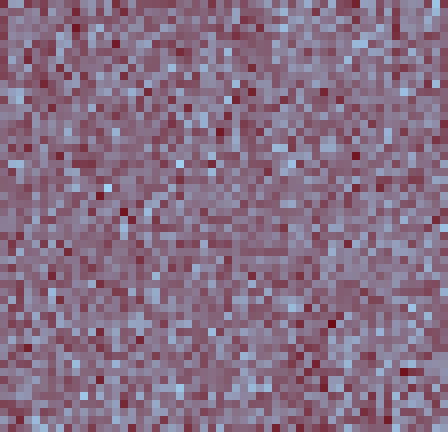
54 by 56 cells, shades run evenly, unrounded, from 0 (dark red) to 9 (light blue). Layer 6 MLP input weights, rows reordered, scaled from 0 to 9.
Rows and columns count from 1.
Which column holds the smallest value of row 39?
39
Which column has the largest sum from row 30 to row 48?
50
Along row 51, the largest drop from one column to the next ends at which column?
16
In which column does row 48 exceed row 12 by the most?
32
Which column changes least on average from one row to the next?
25
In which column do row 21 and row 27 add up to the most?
23
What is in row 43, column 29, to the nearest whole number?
6
